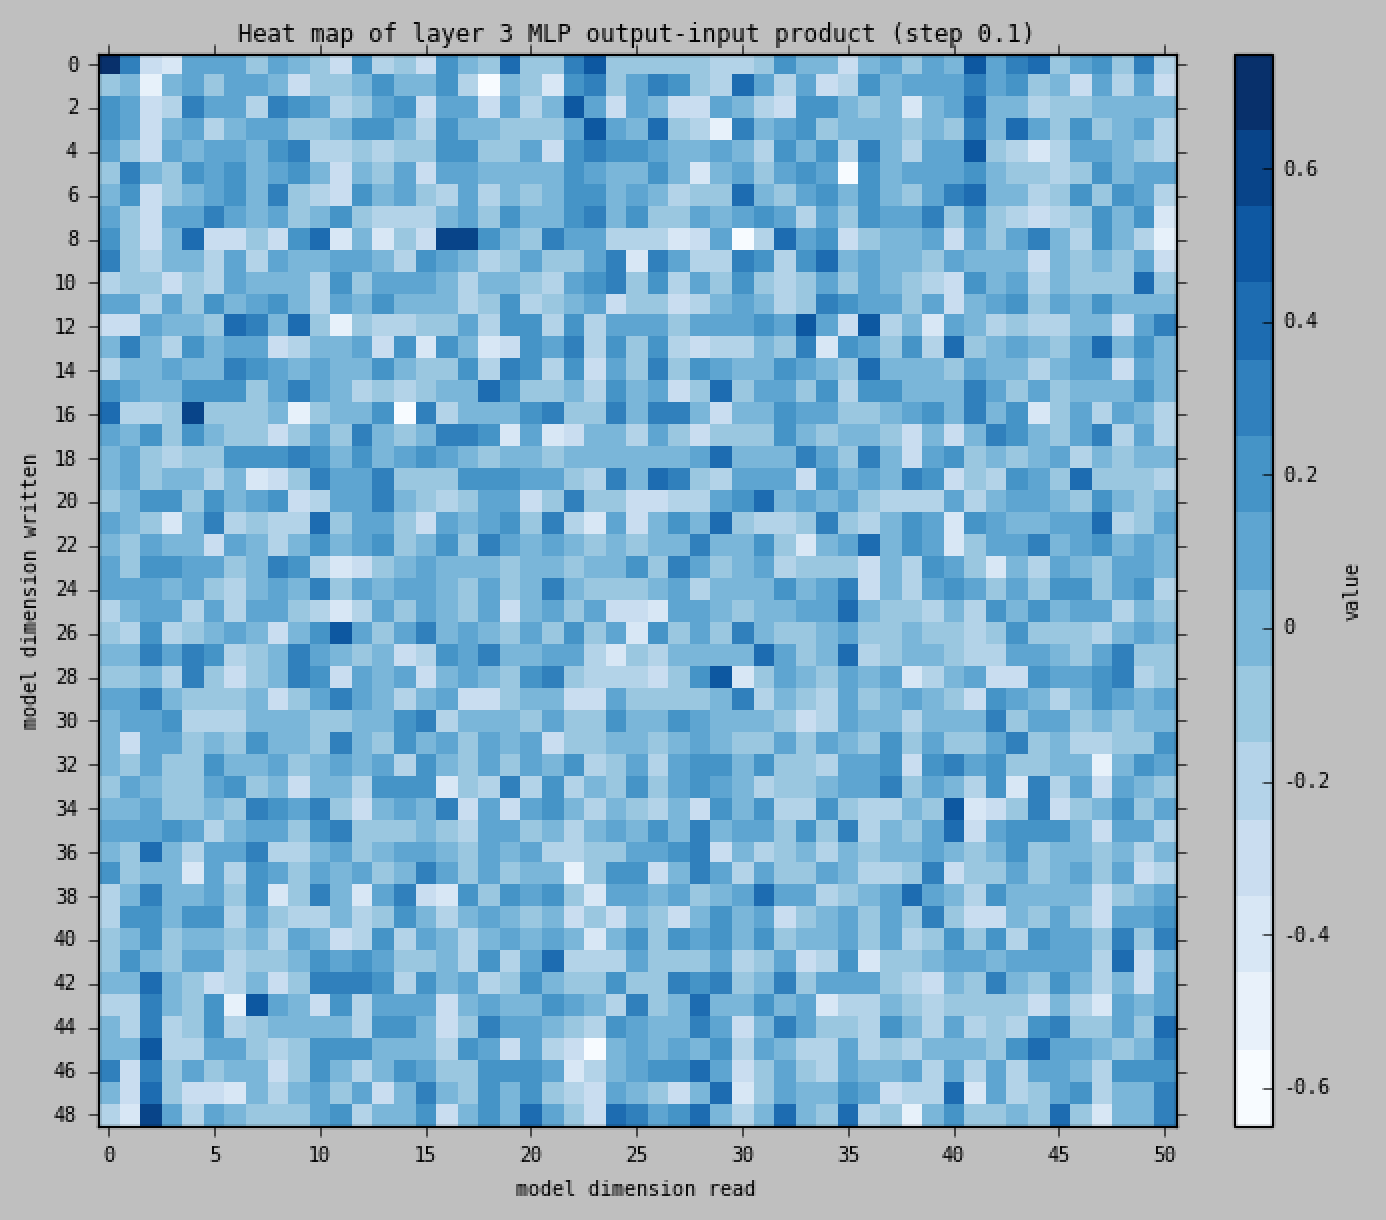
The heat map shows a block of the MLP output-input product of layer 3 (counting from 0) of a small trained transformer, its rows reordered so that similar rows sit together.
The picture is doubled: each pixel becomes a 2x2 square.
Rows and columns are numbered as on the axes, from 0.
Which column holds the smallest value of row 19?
7
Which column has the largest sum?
2
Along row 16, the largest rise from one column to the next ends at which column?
15
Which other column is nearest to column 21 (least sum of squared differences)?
48
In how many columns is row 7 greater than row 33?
27
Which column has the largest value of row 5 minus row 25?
26
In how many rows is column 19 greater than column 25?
19
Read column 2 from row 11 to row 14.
-0.2 0.1 0 0
